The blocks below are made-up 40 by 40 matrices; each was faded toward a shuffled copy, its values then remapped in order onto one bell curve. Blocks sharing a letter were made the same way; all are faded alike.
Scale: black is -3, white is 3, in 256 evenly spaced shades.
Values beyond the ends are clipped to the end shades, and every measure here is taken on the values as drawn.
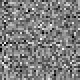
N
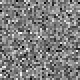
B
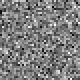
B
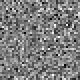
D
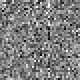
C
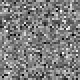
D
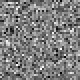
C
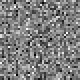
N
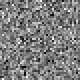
D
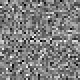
D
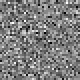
N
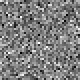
B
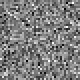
D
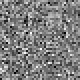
N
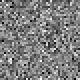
B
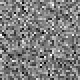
C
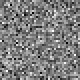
B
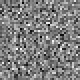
D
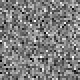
B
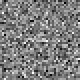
N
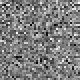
N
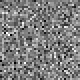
D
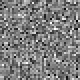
D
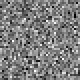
B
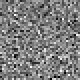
D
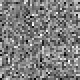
C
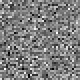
D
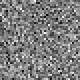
B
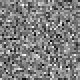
B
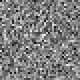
B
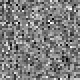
N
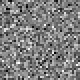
B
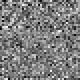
D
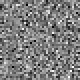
C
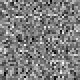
N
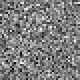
B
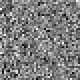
D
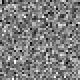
C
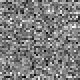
D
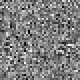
C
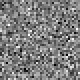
D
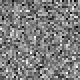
D
